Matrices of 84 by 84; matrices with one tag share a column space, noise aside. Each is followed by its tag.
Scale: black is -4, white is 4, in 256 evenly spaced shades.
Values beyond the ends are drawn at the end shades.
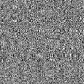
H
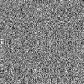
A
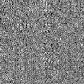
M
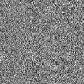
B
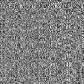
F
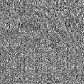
M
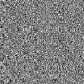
B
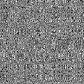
H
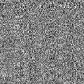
F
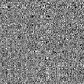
F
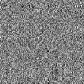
F
